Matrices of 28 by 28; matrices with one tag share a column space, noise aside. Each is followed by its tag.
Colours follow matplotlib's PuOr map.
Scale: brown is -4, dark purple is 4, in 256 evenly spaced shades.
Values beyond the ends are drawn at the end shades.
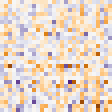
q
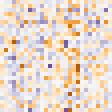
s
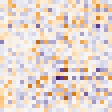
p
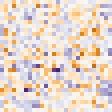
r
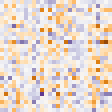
p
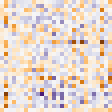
p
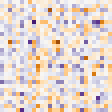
s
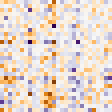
p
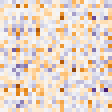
r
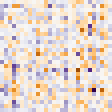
r
